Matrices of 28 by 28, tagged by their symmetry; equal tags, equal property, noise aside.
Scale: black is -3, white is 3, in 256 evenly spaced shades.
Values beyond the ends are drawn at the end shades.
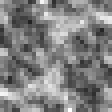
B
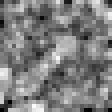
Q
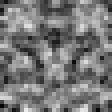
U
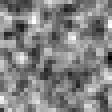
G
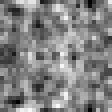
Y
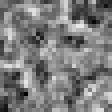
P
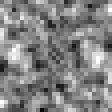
B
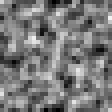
B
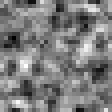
B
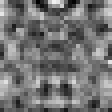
U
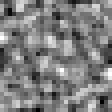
B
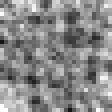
Q
